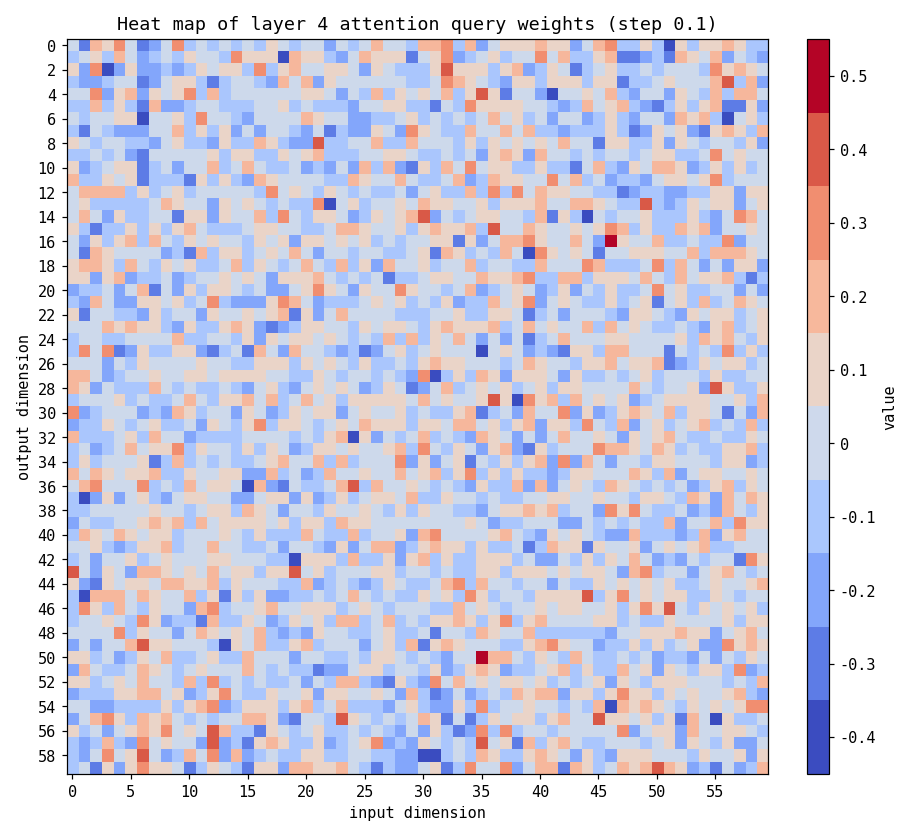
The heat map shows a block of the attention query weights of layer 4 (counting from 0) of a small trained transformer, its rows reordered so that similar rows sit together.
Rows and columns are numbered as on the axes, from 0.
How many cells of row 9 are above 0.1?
4
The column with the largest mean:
36
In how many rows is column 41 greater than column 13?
25
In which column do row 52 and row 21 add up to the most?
12
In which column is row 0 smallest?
51
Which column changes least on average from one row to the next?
8
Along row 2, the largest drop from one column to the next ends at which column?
3
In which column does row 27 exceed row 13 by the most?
22
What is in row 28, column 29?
-0.3
